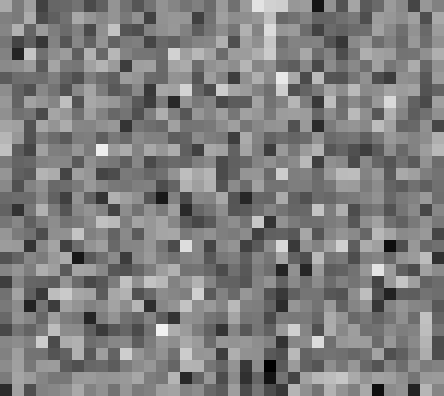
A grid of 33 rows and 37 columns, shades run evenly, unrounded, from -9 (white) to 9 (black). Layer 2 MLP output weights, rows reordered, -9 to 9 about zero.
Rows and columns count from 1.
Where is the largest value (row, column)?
31, 23
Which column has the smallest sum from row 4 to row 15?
24
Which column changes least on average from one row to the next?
22
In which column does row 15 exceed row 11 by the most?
6
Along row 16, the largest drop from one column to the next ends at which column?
16
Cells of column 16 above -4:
28
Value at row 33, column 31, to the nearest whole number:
-3
